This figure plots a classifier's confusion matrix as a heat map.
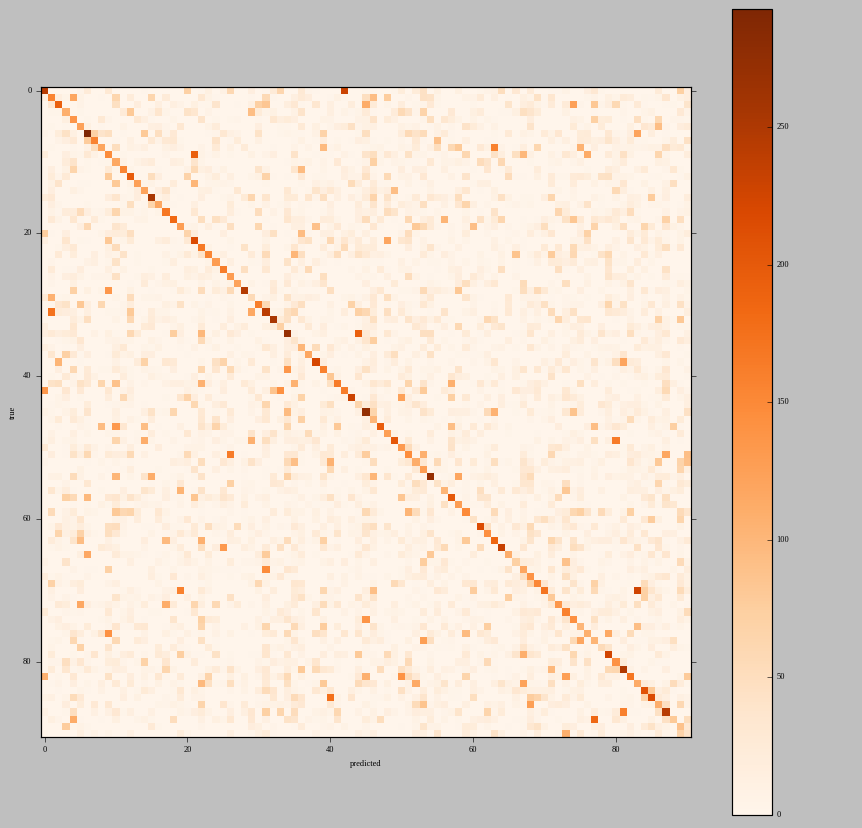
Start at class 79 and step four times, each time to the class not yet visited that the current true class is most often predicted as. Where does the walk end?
4
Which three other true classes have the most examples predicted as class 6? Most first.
65, 57, 7
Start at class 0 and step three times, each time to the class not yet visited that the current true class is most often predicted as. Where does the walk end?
58
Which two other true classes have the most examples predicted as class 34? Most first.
39, 45
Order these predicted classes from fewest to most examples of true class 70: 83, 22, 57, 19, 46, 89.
57, 22, 89, 46, 19, 83
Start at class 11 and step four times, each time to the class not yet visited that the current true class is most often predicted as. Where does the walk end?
71
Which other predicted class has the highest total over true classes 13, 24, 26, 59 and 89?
10
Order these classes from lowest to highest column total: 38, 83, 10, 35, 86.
38, 83, 86, 35, 10
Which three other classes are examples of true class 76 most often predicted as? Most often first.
9, 79, 59
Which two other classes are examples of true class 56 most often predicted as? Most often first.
19, 73
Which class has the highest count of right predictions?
6
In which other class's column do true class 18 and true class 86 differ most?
68
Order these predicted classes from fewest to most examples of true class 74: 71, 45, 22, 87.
87, 71, 22, 45
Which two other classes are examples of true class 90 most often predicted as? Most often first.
73, 89
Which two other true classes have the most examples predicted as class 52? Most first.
83, 19
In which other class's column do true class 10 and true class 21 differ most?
48
